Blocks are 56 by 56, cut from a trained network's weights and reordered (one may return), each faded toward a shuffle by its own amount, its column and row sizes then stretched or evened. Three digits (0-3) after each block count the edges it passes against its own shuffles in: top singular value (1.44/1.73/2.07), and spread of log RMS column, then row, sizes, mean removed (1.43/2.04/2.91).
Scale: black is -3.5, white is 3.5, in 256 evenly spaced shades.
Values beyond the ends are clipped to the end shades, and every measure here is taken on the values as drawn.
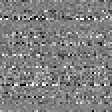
1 0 3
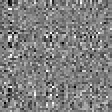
3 2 2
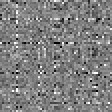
2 1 1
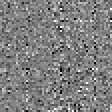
1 2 1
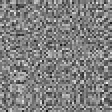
3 1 0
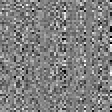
3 3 0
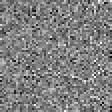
2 1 0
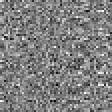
2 0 2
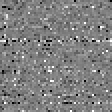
1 1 2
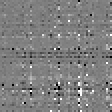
2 2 2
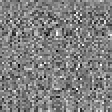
3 1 2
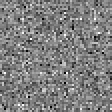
0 1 1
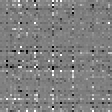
2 2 2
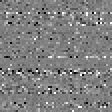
1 0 3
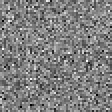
0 0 0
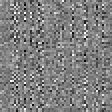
3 3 1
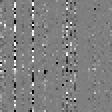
2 3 0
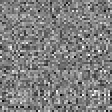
2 0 2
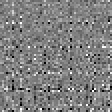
2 2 2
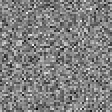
2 0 0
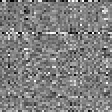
3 0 2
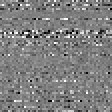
1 0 3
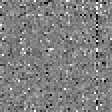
1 1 1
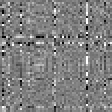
3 2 1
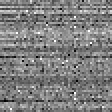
3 0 1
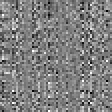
3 3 1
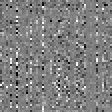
0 3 1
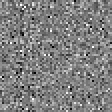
1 1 0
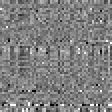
3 0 2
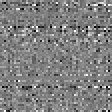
2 1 3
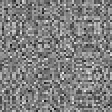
3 0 0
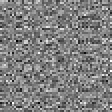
3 1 2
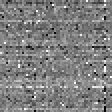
2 1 0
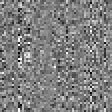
3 3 0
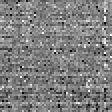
2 1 0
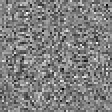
2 1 1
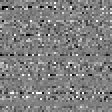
0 1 3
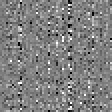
1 3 0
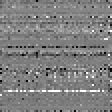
3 0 3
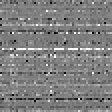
3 0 3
